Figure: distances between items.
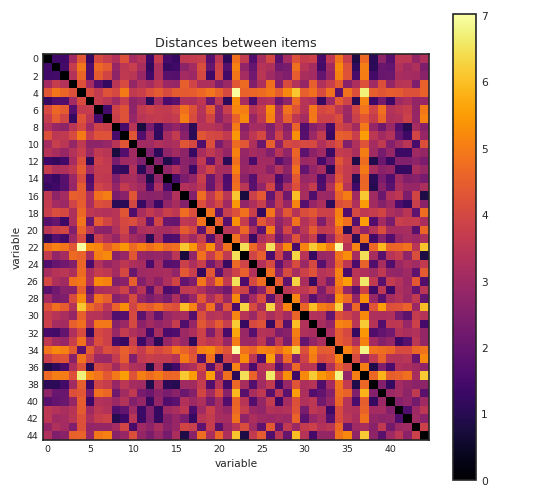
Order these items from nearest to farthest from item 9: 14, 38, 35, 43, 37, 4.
14, 38, 43, 35, 4, 37
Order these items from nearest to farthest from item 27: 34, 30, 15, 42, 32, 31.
15, 32, 42, 30, 31, 34
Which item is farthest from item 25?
34
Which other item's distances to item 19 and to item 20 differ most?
35
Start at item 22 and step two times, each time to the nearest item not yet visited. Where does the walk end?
29
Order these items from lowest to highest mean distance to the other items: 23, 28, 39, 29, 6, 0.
0, 39, 28, 23, 6, 29
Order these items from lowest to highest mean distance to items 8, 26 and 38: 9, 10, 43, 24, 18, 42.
42, 9, 24, 43, 10, 18
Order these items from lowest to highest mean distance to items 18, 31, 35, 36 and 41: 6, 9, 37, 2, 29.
2, 9, 6, 29, 37
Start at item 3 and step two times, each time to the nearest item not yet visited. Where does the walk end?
6
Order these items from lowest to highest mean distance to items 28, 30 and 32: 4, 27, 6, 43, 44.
44, 27, 43, 6, 4
